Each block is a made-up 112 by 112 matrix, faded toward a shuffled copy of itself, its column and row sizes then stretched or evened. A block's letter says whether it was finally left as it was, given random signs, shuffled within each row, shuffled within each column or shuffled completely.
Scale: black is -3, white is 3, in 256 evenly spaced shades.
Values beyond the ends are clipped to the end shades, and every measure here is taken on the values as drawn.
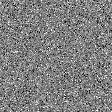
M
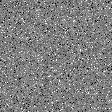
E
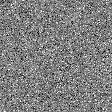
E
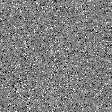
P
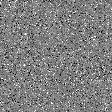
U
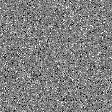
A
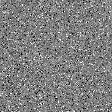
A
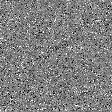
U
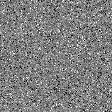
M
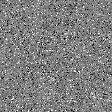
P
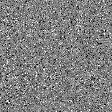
A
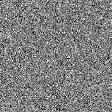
P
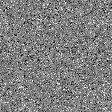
U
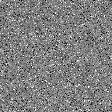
U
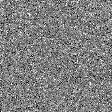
M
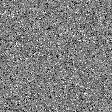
U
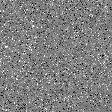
E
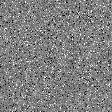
A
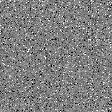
P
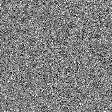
M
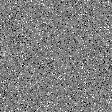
M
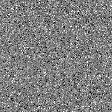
P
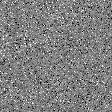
U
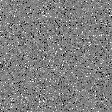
P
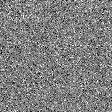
U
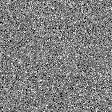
U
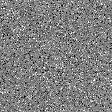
M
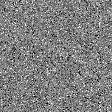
M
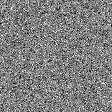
E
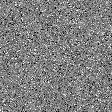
E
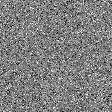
U
